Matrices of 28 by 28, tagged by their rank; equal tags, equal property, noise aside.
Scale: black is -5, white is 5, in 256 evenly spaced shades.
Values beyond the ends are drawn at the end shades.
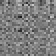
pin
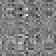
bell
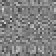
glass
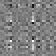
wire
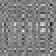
wire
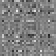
pin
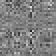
glass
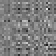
pin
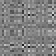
wire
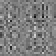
pin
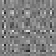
wire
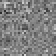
glass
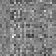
glass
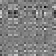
wire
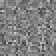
glass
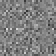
glass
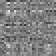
pin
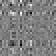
wire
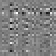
wire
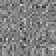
glass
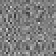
bell
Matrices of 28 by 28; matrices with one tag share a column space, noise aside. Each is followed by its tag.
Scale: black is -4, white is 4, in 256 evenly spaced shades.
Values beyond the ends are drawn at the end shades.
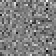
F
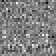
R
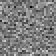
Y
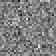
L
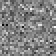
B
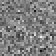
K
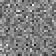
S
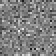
S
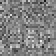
R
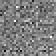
Y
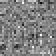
R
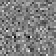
K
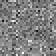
S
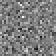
K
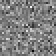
B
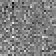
Y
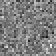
R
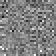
S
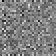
S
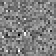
K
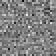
F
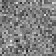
R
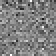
F
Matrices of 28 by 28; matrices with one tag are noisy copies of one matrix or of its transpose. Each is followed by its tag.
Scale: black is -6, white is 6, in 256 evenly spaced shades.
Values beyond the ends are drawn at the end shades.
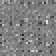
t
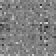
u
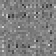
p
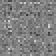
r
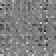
u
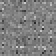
t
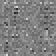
p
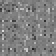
r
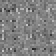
r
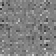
u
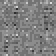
p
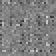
t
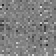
u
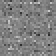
r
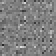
t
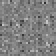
t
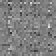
r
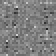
p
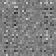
p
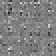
r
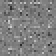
r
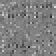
p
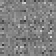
t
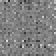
u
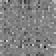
u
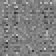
p
